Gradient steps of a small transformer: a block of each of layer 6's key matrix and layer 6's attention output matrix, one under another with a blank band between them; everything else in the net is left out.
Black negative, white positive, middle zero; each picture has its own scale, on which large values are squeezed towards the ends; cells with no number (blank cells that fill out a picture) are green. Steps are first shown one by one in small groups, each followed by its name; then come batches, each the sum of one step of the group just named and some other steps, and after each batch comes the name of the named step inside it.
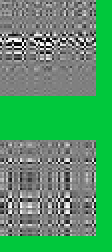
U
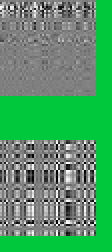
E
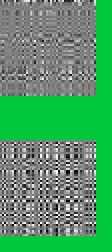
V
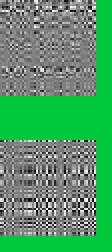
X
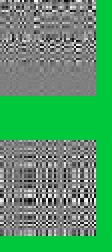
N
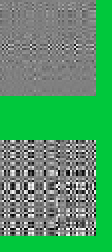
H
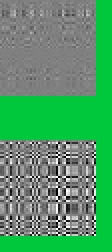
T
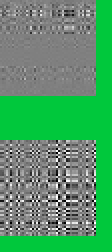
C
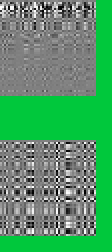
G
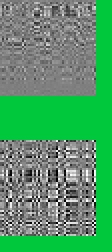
C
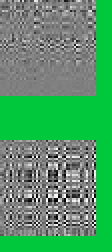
N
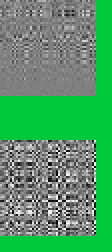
C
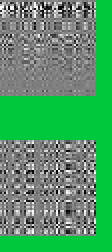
G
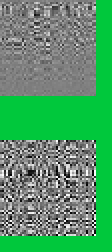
T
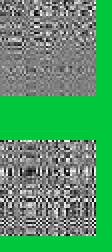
X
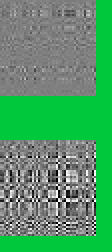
C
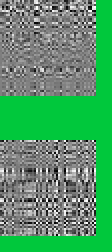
X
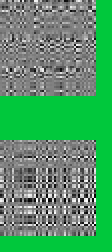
N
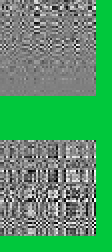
N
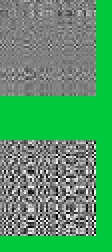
T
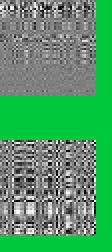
G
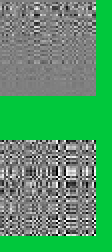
T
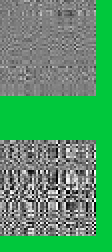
H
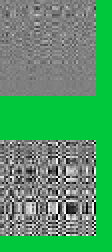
T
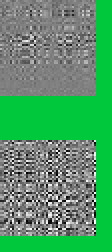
C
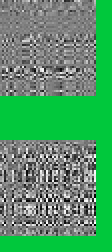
V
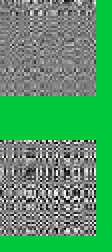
V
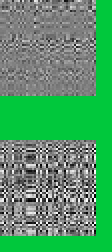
N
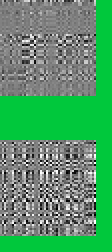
V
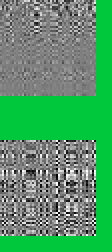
V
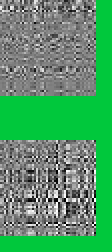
N
